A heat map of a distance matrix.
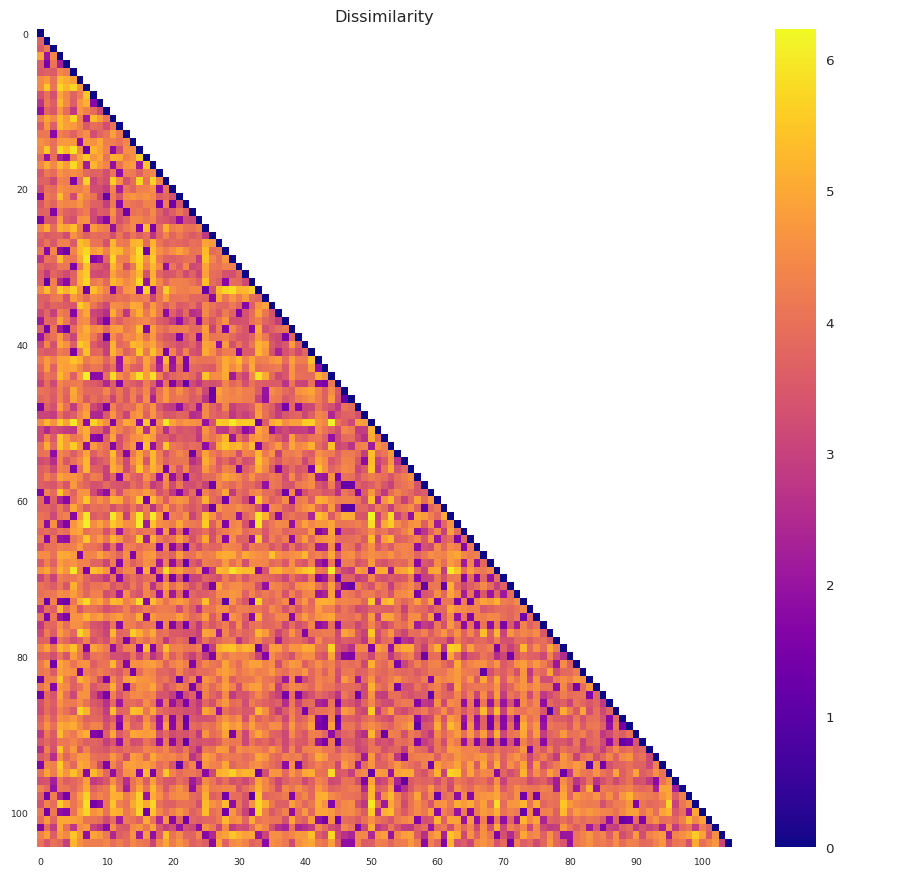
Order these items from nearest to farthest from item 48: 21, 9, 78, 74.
21, 9, 74, 78
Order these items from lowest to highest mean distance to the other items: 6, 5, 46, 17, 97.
46, 97, 5, 17, 6
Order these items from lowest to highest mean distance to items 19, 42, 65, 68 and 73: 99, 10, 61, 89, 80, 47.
89, 10, 80, 61, 47, 99
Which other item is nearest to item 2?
81
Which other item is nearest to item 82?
67
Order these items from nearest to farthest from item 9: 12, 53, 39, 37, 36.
37, 36, 39, 12, 53
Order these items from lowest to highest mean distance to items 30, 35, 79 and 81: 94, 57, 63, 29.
57, 94, 29, 63
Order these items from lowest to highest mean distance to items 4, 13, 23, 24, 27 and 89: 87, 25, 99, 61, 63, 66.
87, 66, 61, 63, 99, 25
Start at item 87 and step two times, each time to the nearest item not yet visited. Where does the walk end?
40
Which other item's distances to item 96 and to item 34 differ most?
55
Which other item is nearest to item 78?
23
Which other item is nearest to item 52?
90
